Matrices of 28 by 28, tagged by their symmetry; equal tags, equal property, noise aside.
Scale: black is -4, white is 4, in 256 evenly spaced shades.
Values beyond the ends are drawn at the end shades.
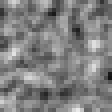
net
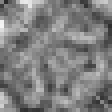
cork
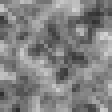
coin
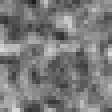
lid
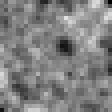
coin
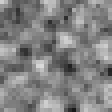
cork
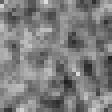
lid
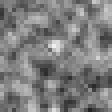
lid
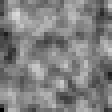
lid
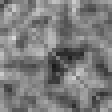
cork
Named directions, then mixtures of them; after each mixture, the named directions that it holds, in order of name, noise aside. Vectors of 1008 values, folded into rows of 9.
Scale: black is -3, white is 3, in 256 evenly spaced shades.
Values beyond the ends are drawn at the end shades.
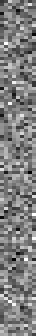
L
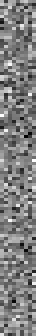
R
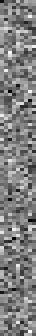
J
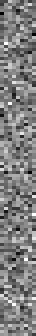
L.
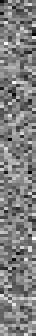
J, L.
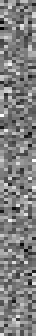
R.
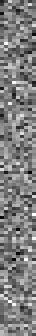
L.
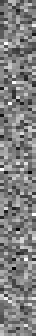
L.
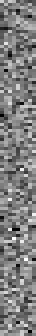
J, L.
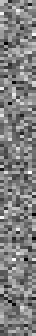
L.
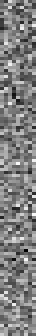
L, R.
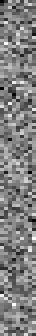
J, L.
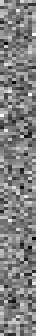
L, R.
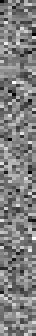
J, L.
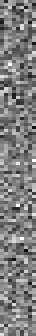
L, R.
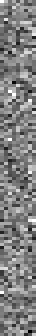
J, L.
